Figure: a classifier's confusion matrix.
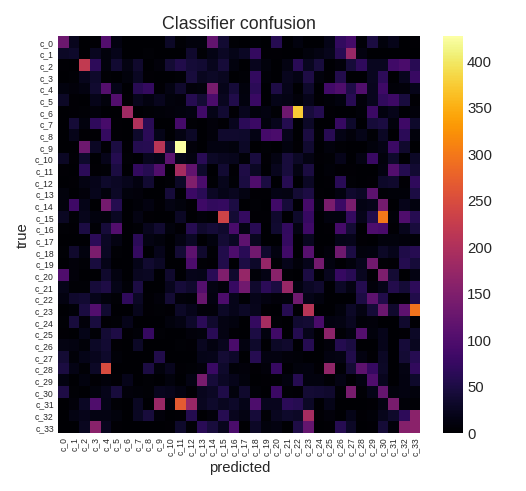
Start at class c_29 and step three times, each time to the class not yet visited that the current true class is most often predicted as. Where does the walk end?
c_18
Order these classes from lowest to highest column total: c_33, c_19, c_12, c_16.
c_19, c_16, c_12, c_33
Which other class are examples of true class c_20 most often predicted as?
c_17
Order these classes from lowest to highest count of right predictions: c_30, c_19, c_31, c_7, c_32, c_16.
c_32, c_16, c_30, c_31, c_19, c_7
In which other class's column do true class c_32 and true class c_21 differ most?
c_23
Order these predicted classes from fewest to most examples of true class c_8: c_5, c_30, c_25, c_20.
c_5, c_30, c_25, c_20
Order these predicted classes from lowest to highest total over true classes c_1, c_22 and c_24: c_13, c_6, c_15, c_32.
c_32, c_6, c_15, c_13
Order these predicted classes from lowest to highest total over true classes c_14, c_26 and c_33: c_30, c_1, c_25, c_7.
c_7, c_1, c_25, c_30
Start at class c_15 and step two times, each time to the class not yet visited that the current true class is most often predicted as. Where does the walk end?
c_27
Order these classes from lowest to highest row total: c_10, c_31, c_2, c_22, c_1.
c_1, c_10, c_22, c_2, c_31
